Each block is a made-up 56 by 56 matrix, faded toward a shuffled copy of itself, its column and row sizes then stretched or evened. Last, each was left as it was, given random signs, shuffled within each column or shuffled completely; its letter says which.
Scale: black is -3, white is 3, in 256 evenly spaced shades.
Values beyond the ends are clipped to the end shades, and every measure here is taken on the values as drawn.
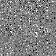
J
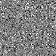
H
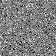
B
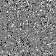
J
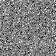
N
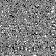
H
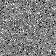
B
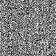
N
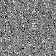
N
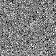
N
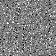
N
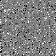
H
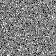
B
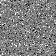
B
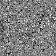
J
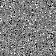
N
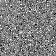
B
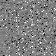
N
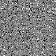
H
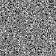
H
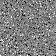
B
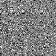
H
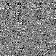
H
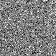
B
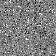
J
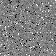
B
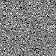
H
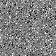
N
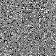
H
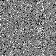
N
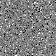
N
